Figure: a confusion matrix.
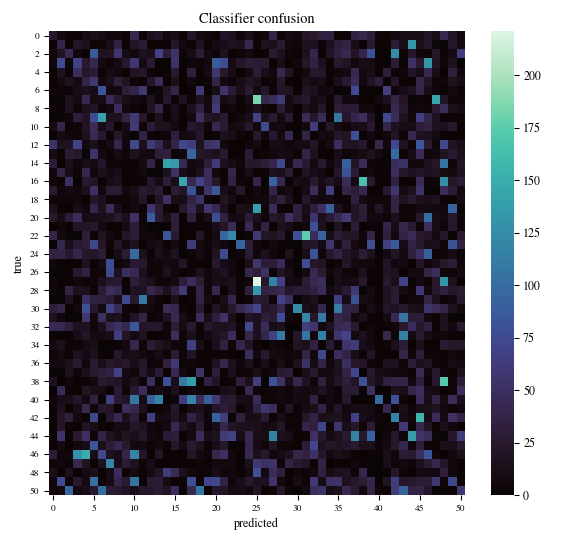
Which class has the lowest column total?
40
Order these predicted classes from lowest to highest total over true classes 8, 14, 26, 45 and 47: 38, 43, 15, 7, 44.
44, 38, 43, 15, 7
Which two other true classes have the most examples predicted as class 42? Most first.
2, 13
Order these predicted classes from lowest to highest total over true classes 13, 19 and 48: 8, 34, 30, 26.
26, 30, 8, 34
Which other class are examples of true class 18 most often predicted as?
14
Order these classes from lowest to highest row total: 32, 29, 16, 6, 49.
6, 29, 32, 16, 49
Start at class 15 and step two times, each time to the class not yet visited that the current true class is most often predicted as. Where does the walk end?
31
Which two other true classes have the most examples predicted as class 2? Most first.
50, 16
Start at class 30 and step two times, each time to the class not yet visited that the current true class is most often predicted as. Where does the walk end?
33
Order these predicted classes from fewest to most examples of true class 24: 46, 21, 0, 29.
29, 0, 21, 46
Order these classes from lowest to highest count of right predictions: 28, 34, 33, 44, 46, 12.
34, 28, 12, 46, 33, 44
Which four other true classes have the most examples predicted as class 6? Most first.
9, 50, 46, 31
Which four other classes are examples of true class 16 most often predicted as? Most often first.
38, 48, 27, 18
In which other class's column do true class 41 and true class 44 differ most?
37
